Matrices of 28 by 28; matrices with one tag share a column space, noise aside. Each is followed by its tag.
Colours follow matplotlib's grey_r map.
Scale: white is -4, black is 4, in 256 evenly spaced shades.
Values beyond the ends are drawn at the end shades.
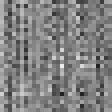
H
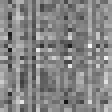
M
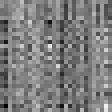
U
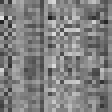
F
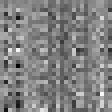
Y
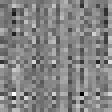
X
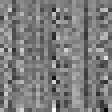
Y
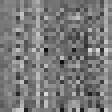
Y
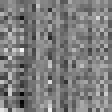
Y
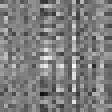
H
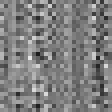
H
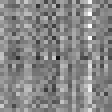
H
